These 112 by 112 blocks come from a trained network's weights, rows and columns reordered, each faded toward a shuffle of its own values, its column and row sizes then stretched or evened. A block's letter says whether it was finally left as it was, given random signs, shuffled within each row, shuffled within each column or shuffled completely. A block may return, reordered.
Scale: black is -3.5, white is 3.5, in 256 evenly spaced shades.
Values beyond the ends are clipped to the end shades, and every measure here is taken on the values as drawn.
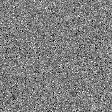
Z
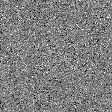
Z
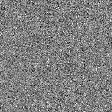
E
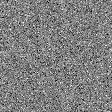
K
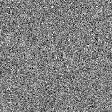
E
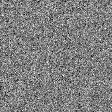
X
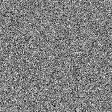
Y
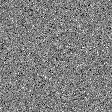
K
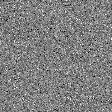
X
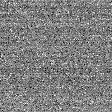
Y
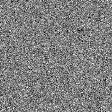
Z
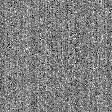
X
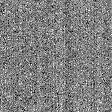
E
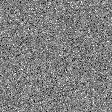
K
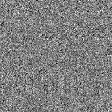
E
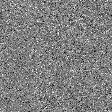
X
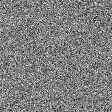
K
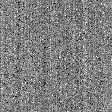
X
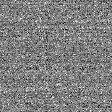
E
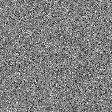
X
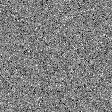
K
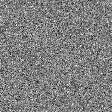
Y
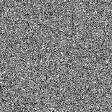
Z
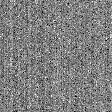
X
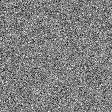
K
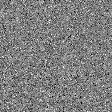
Z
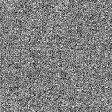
E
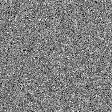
K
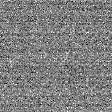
E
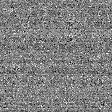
E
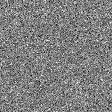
Y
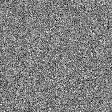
X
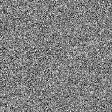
E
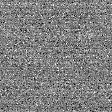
E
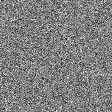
K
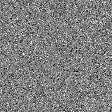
X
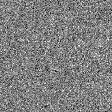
E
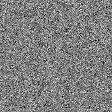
Z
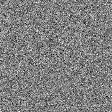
Y
